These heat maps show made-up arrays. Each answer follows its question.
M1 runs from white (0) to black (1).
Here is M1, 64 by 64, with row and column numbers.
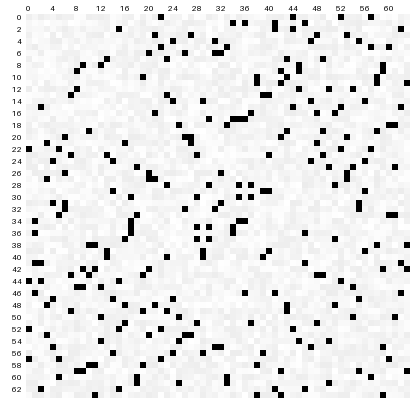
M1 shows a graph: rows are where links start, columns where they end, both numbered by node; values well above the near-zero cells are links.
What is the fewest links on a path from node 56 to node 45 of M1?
6
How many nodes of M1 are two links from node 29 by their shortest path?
4
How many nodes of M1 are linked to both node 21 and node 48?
2
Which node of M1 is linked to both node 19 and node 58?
node 10
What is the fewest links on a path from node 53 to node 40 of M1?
6
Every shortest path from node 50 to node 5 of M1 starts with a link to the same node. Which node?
node 61
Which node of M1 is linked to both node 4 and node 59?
node 55
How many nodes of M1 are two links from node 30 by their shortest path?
5
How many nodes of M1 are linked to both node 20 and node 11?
1
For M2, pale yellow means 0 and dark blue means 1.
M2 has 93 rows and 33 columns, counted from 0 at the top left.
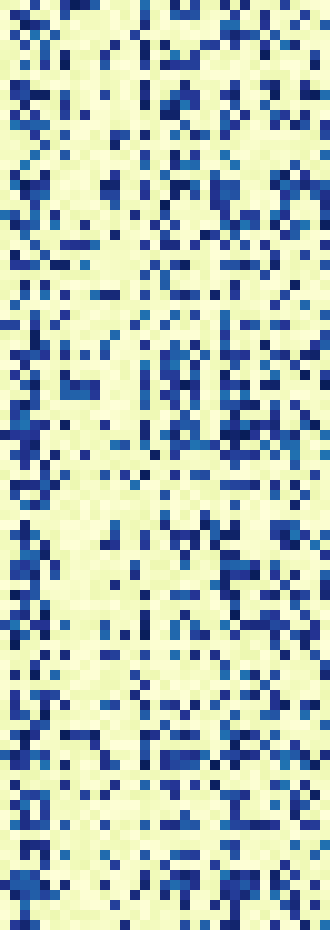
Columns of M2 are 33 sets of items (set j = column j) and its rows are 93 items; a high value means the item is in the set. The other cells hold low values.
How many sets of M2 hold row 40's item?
12
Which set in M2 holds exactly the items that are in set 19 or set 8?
17
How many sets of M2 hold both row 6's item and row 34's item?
7
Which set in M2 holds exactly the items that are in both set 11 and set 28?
21
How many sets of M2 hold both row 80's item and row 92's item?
5
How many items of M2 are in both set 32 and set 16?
7
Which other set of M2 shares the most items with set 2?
23
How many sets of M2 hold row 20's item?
7
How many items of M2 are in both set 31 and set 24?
6
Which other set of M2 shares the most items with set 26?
14
